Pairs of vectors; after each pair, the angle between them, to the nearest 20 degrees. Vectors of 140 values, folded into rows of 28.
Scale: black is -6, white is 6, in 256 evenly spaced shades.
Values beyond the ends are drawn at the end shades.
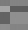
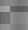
20 degrees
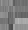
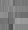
20 degrees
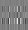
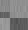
100 degrees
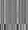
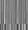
40 degrees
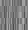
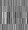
120 degrees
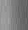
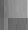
120 degrees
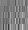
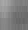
100 degrees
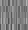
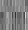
120 degrees
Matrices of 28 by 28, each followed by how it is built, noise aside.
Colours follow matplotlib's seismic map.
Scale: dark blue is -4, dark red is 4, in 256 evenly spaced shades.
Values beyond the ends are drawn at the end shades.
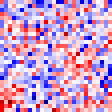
smooth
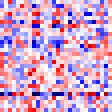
low rank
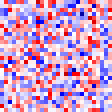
repeating rows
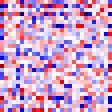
low rank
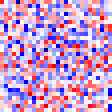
repeating columns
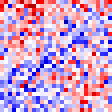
smooth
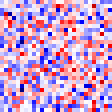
repeating rows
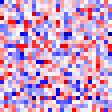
repeating columns
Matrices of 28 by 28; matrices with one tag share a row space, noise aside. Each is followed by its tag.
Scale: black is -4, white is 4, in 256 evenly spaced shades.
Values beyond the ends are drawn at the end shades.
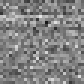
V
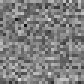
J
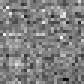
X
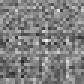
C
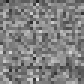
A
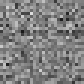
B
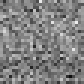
A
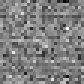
X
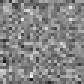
A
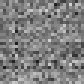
J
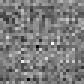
B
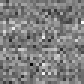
C
